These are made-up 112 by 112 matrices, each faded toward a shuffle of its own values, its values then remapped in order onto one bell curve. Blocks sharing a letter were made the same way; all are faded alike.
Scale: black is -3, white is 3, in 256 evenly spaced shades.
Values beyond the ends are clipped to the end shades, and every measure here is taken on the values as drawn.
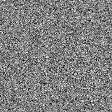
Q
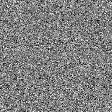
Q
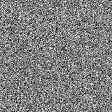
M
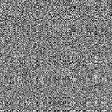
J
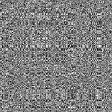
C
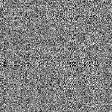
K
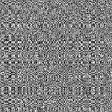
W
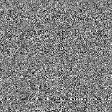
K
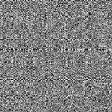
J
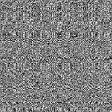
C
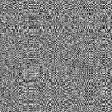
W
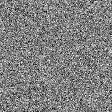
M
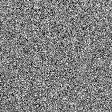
M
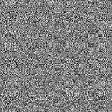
J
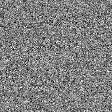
Q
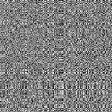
W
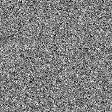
Q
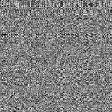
J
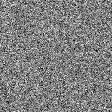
M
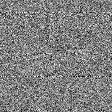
Q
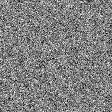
M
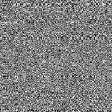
J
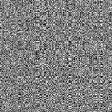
C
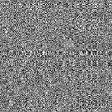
J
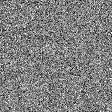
M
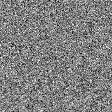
M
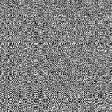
C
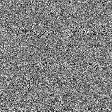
Q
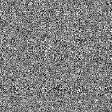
K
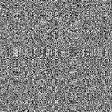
J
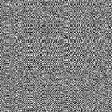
W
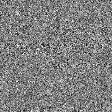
Q
